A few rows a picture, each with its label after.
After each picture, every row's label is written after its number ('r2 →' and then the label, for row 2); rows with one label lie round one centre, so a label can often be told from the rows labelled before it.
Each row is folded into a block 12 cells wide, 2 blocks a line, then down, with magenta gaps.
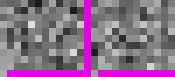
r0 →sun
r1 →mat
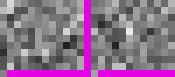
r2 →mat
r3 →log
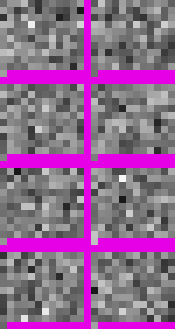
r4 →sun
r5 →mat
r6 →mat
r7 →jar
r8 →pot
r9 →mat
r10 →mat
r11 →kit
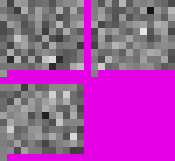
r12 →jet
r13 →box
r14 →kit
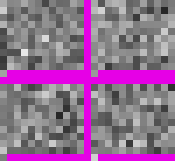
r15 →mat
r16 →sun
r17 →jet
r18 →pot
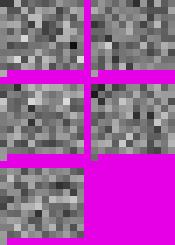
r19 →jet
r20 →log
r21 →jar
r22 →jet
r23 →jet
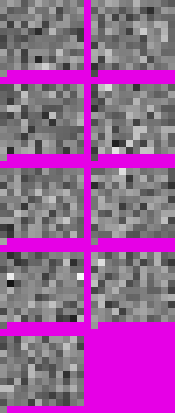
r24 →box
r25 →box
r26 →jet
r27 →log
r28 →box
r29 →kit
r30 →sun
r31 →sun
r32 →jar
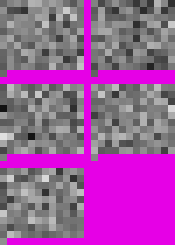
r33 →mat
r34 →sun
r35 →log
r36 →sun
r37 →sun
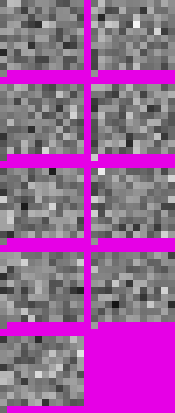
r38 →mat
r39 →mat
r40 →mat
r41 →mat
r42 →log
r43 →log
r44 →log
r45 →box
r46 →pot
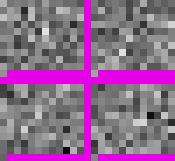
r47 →pot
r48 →sun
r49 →jet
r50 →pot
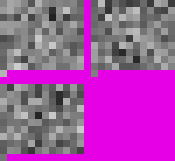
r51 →mat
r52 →log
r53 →box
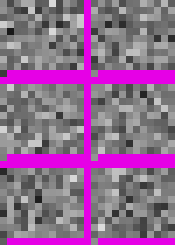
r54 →sun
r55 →pot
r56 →log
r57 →mat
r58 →box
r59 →jar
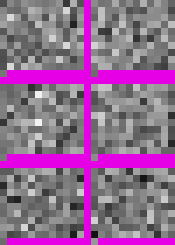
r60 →pot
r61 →sun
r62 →jet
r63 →kit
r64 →sun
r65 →box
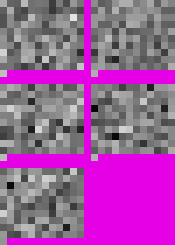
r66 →sun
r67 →jar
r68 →mat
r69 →log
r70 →kit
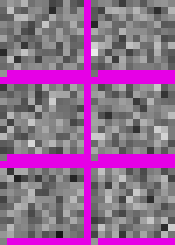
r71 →mat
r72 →log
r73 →pot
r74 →sun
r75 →sun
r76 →mat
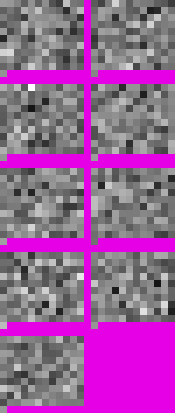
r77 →log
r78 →box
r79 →jar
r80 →mat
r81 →pot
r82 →kit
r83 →jet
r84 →kit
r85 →box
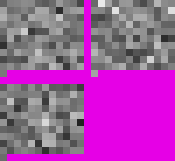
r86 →box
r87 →log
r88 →pot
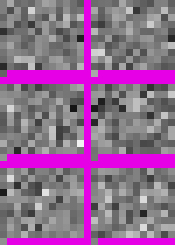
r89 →pot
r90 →log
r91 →jet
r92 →log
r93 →mat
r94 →box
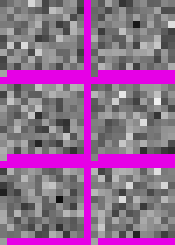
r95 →kit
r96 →sun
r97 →jar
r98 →pot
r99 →log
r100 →jar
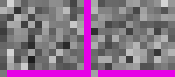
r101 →mat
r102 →pot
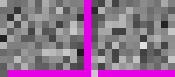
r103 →kit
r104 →jet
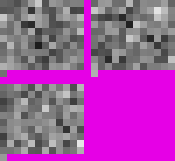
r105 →jar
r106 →mat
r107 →mat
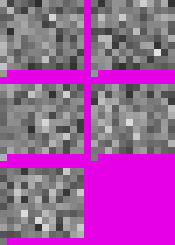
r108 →sun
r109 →jar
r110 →mat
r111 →sun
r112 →jet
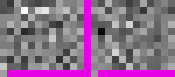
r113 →jet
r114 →sun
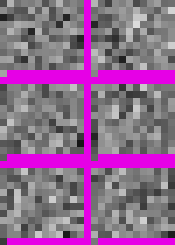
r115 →mat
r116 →log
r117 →kit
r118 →mat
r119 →box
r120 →kit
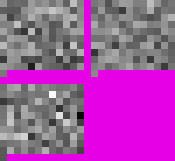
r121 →jar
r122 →jar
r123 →kit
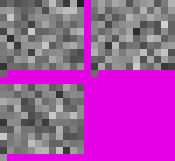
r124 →pot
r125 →kit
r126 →box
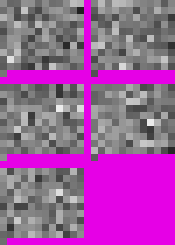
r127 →jar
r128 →kit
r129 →sun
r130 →kit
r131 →box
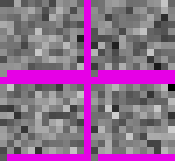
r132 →pot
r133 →box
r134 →log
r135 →box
